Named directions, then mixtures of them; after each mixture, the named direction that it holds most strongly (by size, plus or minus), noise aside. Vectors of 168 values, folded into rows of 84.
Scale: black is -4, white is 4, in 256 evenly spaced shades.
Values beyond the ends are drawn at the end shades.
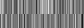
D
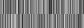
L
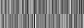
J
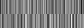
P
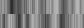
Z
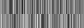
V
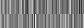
J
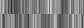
Z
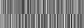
P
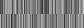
L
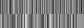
P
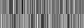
V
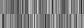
J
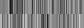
V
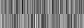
V
